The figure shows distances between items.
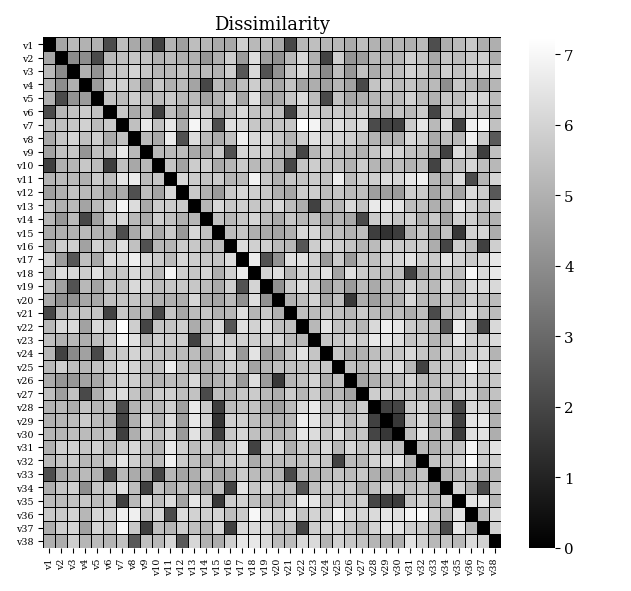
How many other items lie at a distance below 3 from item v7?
5
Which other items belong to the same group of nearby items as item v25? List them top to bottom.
v32
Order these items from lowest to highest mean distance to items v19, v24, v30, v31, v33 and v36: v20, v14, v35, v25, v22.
v35, v20, v14, v25, v22
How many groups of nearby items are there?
12
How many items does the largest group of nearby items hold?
6
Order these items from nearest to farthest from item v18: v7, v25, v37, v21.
v25, v21, v7, v37
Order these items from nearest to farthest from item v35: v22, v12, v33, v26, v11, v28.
v28, v12, v33, v26, v11, v22
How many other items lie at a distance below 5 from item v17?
7
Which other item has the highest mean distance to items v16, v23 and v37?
v7
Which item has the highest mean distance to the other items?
v36
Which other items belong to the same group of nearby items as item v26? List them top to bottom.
v20
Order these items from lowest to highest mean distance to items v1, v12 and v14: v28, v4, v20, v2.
v4, v2, v20, v28
